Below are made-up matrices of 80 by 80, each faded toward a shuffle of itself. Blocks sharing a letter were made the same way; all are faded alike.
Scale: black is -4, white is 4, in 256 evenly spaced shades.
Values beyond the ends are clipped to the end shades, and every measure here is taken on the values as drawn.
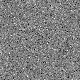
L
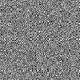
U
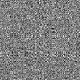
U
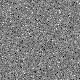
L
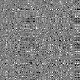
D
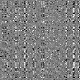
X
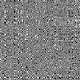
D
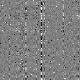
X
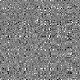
D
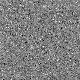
L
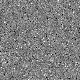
L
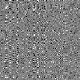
D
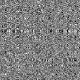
U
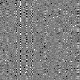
X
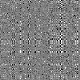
X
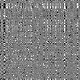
X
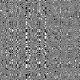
X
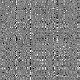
X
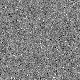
L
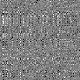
D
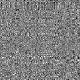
U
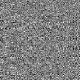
U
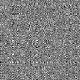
U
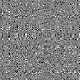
D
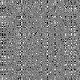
X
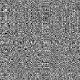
U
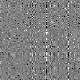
X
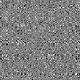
D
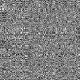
U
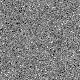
L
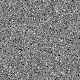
L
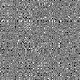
D
